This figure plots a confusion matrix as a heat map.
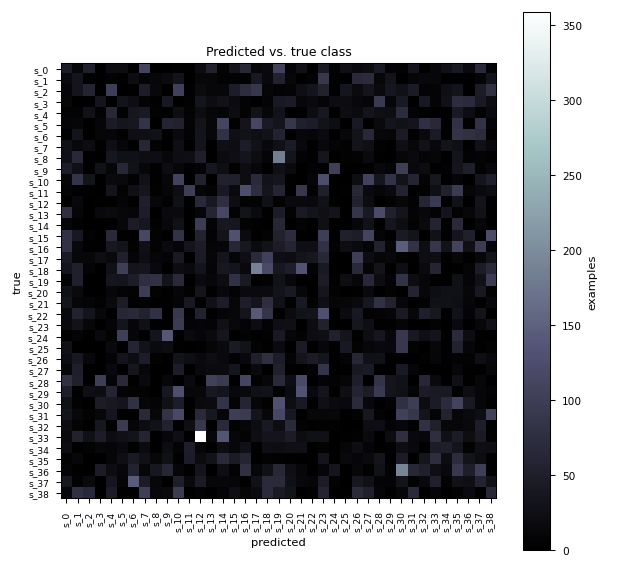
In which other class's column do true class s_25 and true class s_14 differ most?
s_12
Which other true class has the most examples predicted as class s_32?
s_5
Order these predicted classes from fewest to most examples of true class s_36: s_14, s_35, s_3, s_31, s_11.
s_11, s_14, s_3, s_31, s_35
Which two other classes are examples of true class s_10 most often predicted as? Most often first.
s_23, s_27
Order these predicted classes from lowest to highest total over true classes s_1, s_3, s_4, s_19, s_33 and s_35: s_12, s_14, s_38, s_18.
s_18, s_38, s_14, s_12
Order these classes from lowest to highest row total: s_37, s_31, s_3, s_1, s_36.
s_1, s_3, s_37, s_36, s_31
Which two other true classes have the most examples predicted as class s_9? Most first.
s_24, s_31
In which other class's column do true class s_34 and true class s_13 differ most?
s_28
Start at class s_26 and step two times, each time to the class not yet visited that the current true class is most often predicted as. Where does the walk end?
s_17
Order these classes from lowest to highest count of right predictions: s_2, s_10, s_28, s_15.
s_2, s_28, s_10, s_15
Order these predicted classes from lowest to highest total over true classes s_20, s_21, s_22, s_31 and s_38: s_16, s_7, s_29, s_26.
s_29, s_26, s_16, s_7
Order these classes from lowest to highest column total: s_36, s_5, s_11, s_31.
s_11, s_36, s_31, s_5
